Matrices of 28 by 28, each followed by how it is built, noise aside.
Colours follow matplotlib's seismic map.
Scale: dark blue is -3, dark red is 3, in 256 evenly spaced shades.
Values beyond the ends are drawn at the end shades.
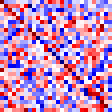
diagonal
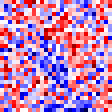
smooth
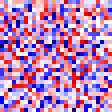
repeating columns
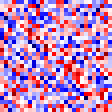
Toeplitz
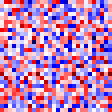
repeating columns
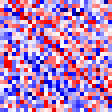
Toeplitz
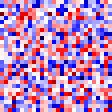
repeating columns
